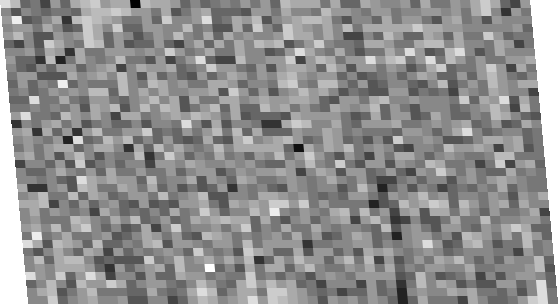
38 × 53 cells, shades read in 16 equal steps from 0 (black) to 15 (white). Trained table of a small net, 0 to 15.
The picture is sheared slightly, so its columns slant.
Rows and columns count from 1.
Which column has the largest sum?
23
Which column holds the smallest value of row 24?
37
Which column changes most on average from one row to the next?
6
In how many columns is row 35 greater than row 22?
22
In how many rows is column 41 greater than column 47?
20
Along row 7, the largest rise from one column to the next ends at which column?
8
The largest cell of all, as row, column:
34, 19
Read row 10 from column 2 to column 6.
9 9 5 5 5
